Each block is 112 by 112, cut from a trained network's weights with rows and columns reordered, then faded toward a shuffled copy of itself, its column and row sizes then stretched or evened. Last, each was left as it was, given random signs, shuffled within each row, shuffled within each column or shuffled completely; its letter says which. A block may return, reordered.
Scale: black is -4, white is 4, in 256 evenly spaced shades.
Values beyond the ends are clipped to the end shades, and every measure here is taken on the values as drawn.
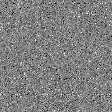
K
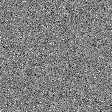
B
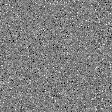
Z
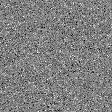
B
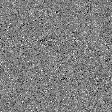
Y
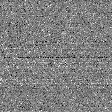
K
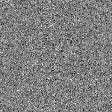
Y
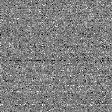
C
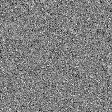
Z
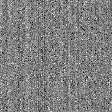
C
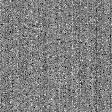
Z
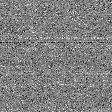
K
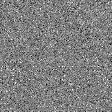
K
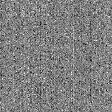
C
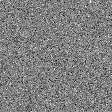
B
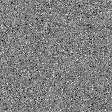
K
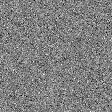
B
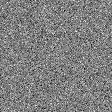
B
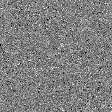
Z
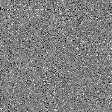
Y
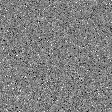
B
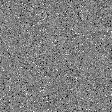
Z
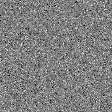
Z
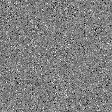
Z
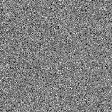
C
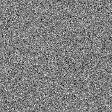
Z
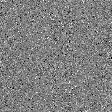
Z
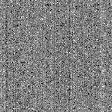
C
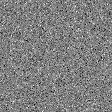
B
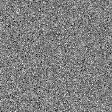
Z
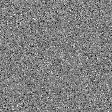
K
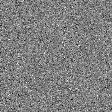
Z
